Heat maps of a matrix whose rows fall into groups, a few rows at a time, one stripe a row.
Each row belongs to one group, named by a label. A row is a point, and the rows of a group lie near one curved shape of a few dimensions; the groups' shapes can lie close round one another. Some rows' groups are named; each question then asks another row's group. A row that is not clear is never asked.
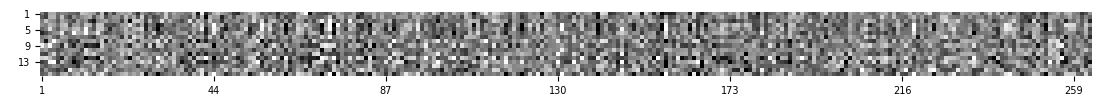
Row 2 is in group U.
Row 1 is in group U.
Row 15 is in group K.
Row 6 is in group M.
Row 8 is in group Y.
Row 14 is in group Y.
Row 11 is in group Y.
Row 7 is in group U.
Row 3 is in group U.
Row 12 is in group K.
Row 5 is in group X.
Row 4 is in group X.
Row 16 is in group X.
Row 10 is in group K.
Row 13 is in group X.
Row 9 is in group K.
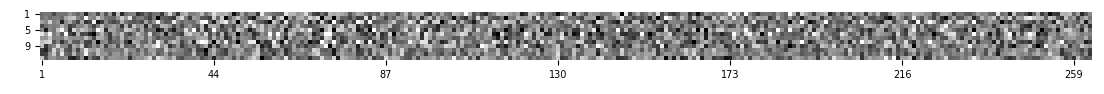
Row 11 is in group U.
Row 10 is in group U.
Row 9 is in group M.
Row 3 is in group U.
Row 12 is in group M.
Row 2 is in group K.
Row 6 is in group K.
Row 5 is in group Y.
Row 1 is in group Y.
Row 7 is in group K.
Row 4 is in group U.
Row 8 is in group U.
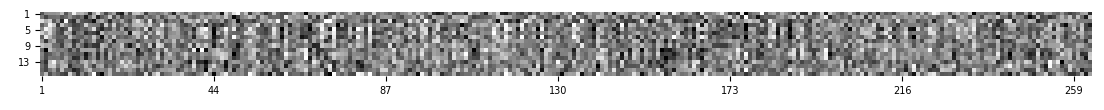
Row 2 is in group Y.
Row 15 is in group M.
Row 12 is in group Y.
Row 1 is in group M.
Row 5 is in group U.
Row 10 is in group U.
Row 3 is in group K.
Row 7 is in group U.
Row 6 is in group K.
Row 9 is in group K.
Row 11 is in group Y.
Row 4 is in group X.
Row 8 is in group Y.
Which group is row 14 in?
X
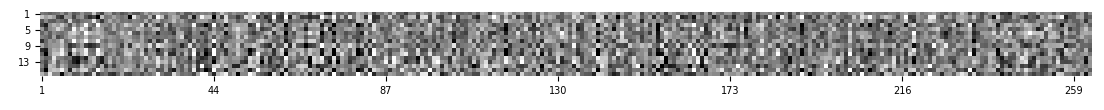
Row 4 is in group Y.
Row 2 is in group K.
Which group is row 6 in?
K
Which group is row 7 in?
K
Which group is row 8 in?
M
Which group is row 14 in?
U
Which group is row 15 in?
Y
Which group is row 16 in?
U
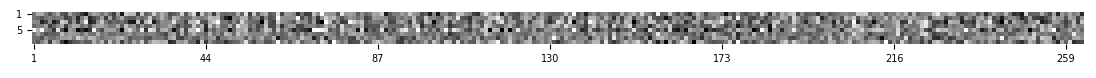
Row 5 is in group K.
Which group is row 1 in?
U
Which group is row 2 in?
Y
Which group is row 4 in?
K
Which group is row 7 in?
K
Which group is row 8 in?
M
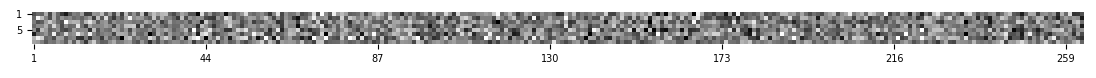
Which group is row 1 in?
M
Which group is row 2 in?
U
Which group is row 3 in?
M
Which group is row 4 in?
U
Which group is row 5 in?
U
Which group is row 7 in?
U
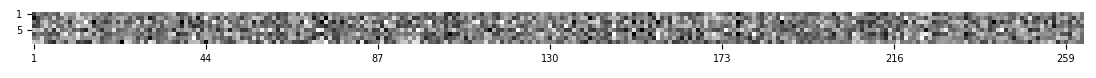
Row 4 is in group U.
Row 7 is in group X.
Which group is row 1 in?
K
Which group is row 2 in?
M
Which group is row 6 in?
K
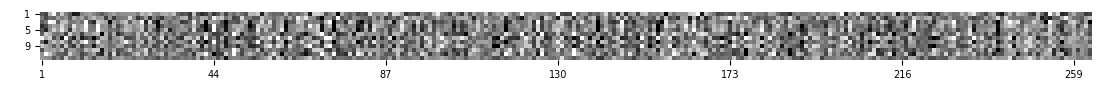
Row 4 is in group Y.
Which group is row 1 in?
X
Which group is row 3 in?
X
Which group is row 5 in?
Y
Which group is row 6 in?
U
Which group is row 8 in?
Y
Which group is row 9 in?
K
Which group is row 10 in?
U
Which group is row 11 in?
U
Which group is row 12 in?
K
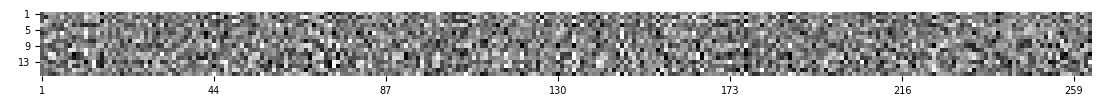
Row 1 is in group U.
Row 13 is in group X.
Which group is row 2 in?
M
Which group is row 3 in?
U
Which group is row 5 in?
K
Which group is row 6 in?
Y
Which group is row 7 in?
X
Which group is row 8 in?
U
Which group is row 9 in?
Y
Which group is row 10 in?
K
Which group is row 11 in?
X
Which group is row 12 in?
X
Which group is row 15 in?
M
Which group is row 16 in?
Y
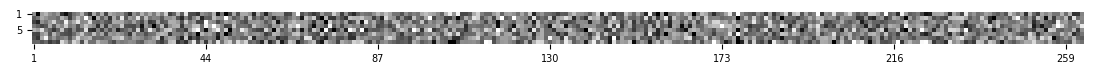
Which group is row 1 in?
M
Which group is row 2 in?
U
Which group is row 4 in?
X
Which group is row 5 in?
U
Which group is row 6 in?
M
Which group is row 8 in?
K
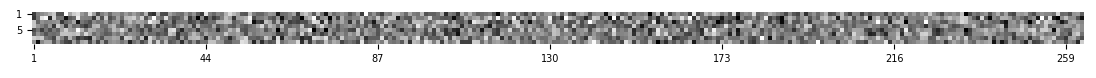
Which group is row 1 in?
M
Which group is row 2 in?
X
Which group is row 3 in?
M
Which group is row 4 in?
K
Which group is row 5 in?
K
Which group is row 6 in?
K
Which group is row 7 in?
K
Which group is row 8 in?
Y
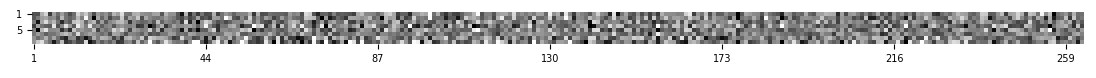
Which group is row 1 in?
Y
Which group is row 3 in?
U
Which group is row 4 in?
Y
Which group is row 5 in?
Y
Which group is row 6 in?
K
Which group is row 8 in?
U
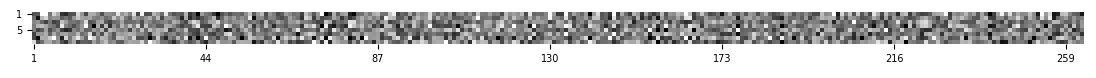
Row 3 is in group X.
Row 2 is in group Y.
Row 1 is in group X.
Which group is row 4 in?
U
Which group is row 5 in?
M
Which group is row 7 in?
Y
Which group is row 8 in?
M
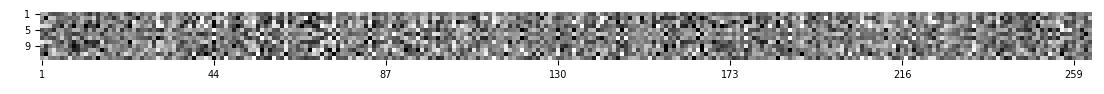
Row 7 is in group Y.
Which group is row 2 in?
U
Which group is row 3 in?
K
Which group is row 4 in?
K
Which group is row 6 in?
X
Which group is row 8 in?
K
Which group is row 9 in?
M
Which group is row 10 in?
X
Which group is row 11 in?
Y
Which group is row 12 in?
K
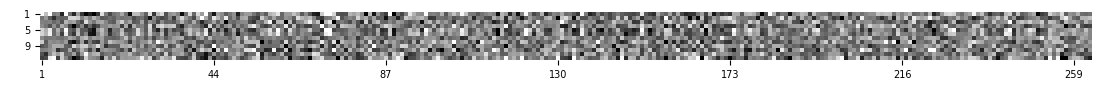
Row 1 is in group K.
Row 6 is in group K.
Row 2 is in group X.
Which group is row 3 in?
K
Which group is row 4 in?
M
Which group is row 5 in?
K
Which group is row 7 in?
K
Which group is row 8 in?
M
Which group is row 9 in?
M
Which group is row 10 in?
K
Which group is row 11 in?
U
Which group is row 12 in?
X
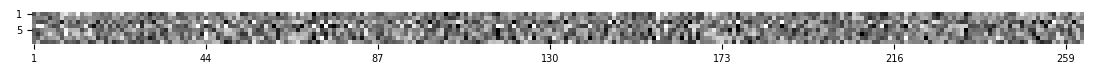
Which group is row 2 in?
K
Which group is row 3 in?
Y
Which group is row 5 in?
M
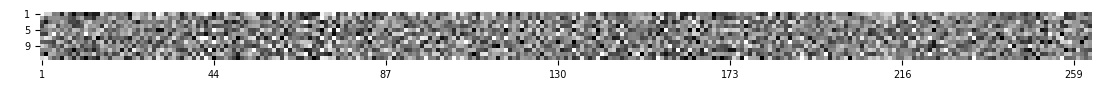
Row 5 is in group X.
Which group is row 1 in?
K
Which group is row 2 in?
M
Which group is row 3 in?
M
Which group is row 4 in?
X
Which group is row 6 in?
Y
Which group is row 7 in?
U
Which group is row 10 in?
M
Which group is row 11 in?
U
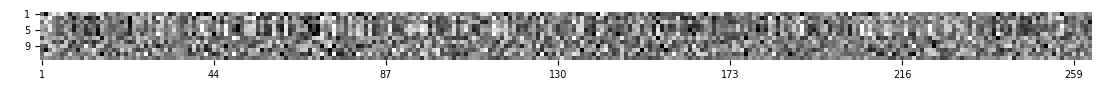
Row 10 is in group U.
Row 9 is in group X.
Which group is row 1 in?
Y
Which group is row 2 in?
K
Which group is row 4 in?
U
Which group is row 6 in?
K
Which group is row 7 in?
U
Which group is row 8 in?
K
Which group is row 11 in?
U
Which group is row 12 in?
K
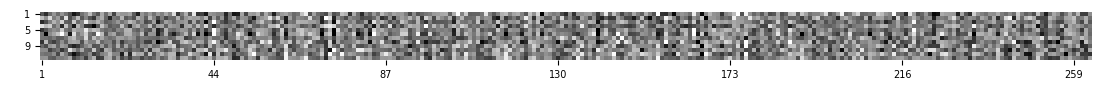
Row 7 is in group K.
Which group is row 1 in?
M
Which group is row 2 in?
K
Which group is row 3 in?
M
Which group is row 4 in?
K
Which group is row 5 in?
M
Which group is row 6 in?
Y
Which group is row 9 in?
M
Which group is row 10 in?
X
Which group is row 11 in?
M
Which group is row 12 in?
Y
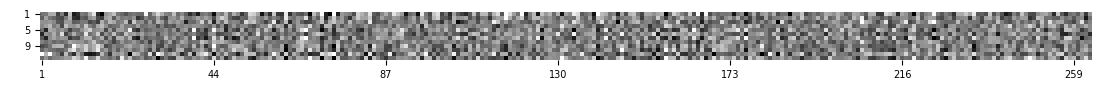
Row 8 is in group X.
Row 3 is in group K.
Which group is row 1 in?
X
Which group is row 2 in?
Y
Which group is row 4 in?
K
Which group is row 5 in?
M
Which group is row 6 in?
U
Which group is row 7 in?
M
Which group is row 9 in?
M
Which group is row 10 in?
K
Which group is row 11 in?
K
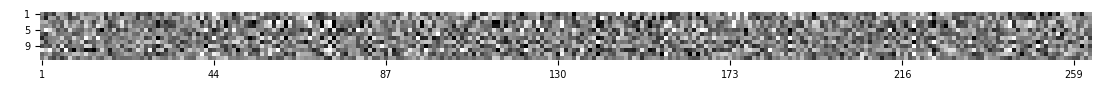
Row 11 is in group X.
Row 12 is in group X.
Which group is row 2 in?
U
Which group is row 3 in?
K
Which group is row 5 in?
U
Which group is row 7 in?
Y
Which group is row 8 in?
M
